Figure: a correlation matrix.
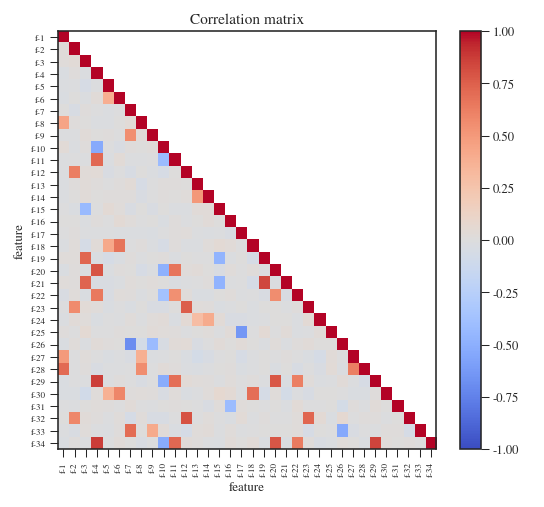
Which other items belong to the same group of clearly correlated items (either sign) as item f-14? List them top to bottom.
f-13, f-24
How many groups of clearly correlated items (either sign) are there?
9
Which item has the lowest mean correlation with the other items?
f-10
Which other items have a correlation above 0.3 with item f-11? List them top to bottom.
f-4, f-20, f-22, f-29, f-34
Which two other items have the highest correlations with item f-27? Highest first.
f-28, f-1
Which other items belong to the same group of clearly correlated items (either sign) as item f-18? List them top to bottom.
f-5, f-6, f-30
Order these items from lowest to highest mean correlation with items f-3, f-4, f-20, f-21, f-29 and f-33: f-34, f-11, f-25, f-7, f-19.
f-25, f-7, f-19, f-11, f-34
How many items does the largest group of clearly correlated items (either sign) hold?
7
